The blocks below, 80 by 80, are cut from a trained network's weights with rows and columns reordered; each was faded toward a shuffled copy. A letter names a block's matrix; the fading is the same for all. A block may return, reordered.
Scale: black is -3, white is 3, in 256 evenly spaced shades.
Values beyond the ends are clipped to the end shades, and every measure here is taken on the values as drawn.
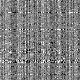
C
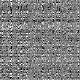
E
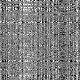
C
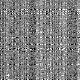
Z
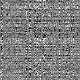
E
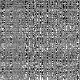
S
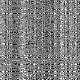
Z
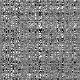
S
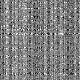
C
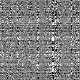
E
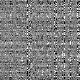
S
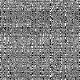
S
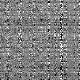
S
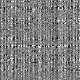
C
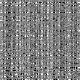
Z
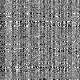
Z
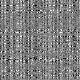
Z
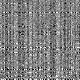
Z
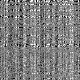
C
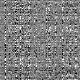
S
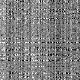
Z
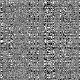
S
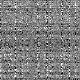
E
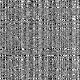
C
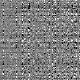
S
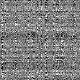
E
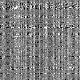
C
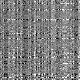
C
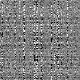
S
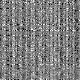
C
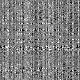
C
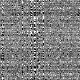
E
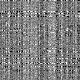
Z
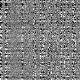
S
